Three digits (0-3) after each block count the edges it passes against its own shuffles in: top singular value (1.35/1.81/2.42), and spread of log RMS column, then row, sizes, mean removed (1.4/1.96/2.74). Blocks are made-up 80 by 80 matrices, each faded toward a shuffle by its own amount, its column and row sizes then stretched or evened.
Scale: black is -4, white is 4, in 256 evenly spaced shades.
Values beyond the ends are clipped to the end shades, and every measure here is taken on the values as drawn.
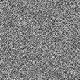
2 0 0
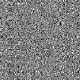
2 2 1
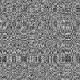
3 0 2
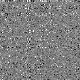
2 1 2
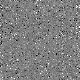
0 2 1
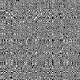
3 2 2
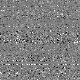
1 1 3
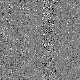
0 3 0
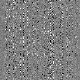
2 3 0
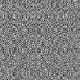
3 2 1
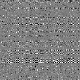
3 2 3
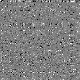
2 1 2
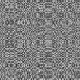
3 2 2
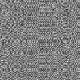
3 0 2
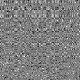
3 0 2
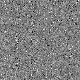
0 1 0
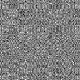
3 1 0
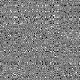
3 1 2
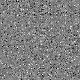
1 0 1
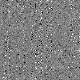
0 2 1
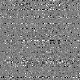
2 1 3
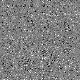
0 1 1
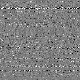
2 0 3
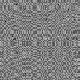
3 0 0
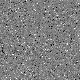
0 0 0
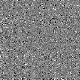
1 1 2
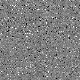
1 1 2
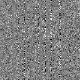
1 3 1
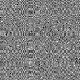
3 1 1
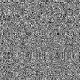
2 0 2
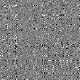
2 2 2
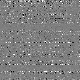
1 1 3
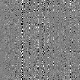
2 3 1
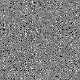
0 2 1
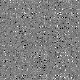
0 2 2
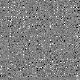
0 2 2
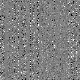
0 3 0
